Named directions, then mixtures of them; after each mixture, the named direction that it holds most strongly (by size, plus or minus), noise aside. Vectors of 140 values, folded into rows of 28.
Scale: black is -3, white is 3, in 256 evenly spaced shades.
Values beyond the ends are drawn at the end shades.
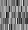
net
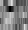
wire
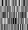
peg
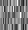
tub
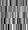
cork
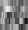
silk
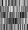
peg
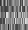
net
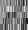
tub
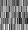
net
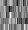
net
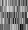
silk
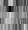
wire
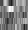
wire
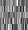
tub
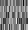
net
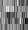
silk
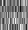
peg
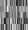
cork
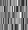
tub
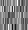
tub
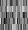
cork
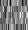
cork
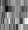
silk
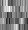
silk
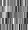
peg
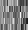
tub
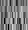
cork
